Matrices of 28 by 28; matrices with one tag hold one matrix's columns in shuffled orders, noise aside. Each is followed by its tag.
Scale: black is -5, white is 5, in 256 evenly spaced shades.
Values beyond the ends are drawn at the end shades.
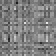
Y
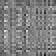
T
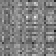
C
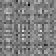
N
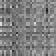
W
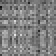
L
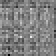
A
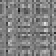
W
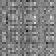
C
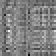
T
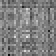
A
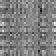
W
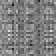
N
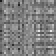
N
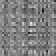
W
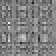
Y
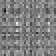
W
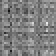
W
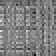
T
